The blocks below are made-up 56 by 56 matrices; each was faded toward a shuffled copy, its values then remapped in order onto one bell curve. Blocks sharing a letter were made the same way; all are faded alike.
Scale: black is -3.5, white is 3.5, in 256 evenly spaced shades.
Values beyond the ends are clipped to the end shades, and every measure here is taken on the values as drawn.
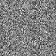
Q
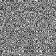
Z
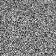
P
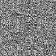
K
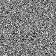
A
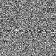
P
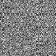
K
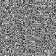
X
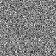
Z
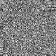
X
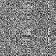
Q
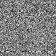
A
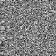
X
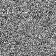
A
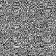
X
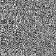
K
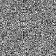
P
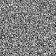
P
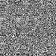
X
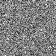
A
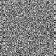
K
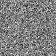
A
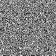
A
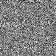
A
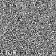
X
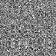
Q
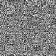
K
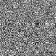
Z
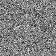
A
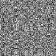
K
